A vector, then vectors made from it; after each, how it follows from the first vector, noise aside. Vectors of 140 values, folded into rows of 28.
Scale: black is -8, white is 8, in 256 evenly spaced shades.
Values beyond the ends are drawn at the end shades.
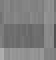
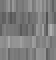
wrapped around.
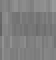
reversed, shrunk.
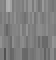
wrapped around, partly zeroed.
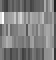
wrapped around, scaled up.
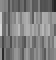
reversed, negated, scaled up.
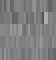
wrapped around, partly zeroed.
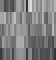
wrapped around, scaled up.
